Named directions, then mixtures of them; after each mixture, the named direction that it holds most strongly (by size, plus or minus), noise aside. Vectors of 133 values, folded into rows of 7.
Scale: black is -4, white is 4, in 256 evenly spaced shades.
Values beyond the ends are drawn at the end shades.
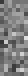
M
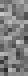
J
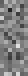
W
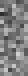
J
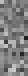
M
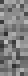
M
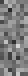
W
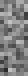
J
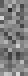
W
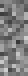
J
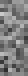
J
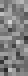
J
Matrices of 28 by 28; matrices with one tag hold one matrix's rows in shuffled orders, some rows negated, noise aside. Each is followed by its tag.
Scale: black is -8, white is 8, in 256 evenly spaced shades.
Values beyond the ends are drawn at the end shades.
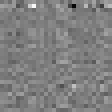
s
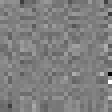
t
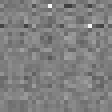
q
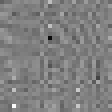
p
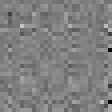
t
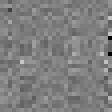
t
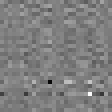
q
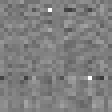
q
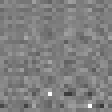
q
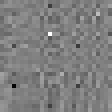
p
